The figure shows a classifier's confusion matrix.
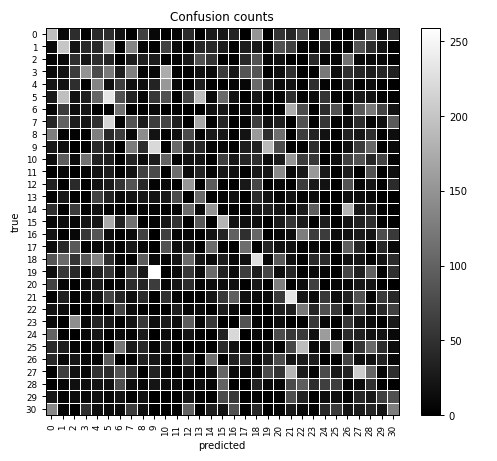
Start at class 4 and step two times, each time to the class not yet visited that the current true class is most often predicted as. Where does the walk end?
21
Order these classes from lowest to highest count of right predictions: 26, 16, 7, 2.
2, 26, 7, 16
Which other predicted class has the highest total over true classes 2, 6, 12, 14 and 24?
26
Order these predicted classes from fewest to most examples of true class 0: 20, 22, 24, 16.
16, 20, 22, 24
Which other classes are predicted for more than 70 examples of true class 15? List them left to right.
5, 7, 13
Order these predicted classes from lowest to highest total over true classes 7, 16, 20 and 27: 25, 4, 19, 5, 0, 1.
25, 19, 0, 1, 4, 5
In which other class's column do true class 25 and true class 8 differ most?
18
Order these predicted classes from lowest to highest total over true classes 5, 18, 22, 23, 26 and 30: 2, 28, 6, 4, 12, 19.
19, 28, 6, 2, 4, 12
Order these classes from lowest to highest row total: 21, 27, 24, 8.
24, 21, 8, 27
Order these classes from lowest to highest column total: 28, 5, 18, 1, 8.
8, 1, 28, 18, 5
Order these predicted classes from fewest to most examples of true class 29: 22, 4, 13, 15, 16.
13, 4, 22, 16, 15
